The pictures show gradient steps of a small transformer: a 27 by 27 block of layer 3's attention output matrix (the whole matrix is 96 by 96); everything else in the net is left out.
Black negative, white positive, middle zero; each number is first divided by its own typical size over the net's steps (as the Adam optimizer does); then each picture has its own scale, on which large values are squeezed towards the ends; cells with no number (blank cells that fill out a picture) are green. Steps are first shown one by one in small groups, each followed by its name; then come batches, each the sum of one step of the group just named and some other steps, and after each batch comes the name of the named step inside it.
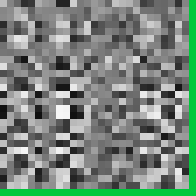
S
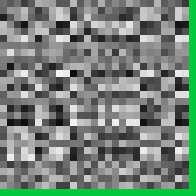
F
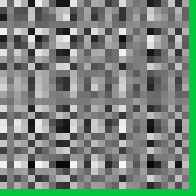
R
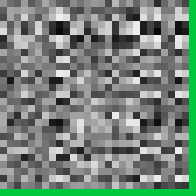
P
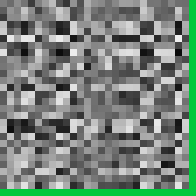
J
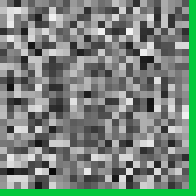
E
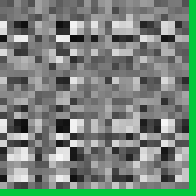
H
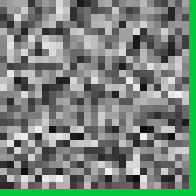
F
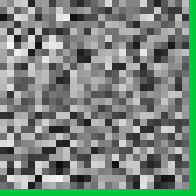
R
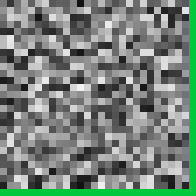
E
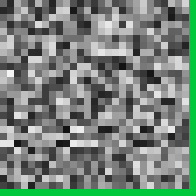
H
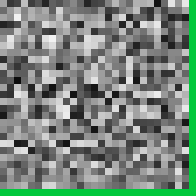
S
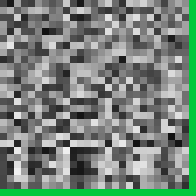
H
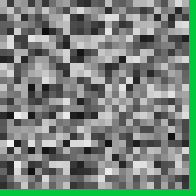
E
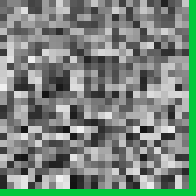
S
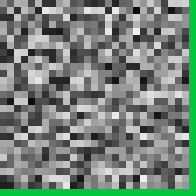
P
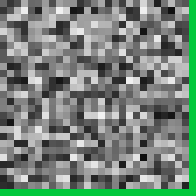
P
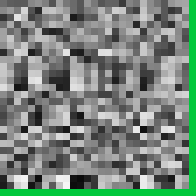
S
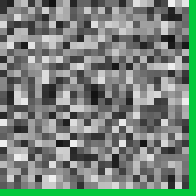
H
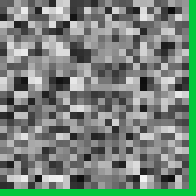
F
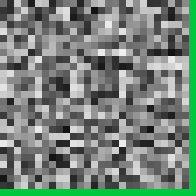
R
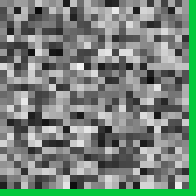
J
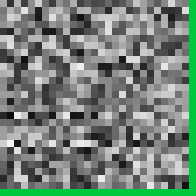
E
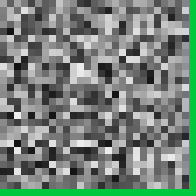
E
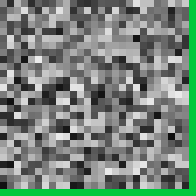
J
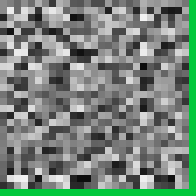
E
